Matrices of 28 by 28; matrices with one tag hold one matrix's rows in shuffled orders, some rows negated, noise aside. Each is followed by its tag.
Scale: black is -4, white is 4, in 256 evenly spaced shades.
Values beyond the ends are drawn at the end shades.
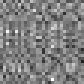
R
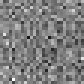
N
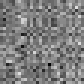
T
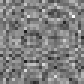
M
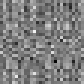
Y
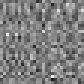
R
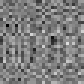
R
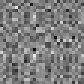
Y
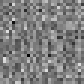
N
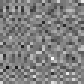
R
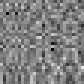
R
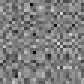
Y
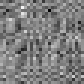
T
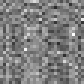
M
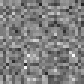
M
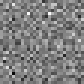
N
